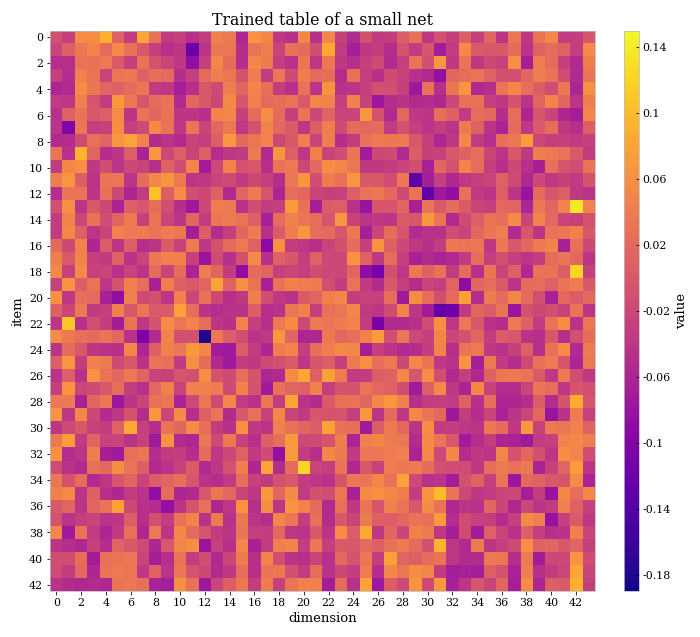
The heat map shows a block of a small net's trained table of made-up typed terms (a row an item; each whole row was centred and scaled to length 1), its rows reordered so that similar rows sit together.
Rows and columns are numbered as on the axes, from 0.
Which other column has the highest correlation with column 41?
19
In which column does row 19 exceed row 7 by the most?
1
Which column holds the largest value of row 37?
31
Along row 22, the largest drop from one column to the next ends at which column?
2
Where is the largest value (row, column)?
13, 42
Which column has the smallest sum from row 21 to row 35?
32
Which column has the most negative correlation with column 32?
10
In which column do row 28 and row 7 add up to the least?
36
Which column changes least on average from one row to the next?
16
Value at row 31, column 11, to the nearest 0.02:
-0.06
